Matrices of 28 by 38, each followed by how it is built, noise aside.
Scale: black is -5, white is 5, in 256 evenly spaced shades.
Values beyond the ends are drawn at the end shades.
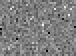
sparse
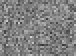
low rank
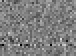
uneven rows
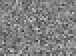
noise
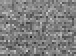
blocks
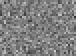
low rank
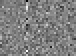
uneven columns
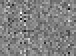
uneven columns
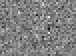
uneven columns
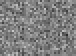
repeating rows
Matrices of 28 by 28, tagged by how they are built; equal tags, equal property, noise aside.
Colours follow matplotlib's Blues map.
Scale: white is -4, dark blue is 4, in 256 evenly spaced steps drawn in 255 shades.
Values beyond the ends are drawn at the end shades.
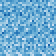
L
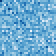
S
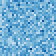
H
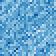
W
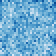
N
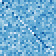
S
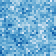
N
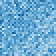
W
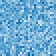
H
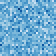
H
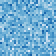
H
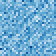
W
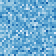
H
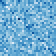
S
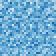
L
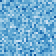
H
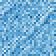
W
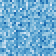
L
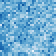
N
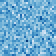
H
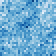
N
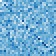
S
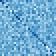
S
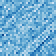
W
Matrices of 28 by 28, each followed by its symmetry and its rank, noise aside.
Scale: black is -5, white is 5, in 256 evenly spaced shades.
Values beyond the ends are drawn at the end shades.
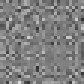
antisymmetric, rank four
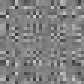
antisymmetric, rank two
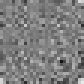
symmetric, rank four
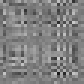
no symmetry, rank two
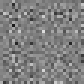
antisymmetric, rank four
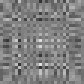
no symmetry, rank two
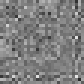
symmetric, rank four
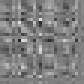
antisymmetric, rank two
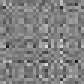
no symmetry, rank three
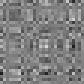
symmetric, rank two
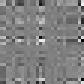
no symmetry, rank two
